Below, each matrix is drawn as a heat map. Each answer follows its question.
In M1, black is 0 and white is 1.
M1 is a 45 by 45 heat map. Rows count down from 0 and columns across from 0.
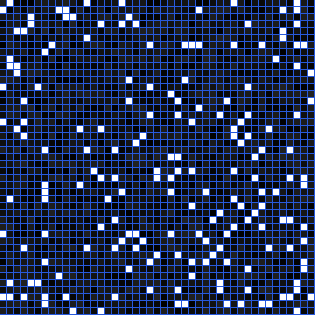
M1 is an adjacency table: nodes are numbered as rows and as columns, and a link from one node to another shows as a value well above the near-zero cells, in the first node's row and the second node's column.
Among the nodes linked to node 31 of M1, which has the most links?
node 35
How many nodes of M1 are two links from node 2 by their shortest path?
9
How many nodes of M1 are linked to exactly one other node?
3
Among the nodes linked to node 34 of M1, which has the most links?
node 43
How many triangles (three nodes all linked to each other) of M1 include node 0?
1
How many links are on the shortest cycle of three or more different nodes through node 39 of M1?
6
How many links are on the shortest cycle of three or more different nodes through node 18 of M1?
4
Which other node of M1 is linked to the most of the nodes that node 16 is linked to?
node 41
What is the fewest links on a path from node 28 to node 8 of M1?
2
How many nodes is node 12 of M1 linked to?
4
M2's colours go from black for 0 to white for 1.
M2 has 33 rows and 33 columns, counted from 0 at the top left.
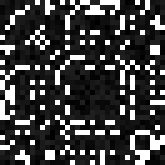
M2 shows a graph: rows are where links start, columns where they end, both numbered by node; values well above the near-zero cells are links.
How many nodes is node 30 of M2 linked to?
12
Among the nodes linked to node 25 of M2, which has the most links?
node 13
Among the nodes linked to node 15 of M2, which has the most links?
node 26
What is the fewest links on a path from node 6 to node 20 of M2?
3
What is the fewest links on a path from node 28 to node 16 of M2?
2
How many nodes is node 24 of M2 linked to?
11
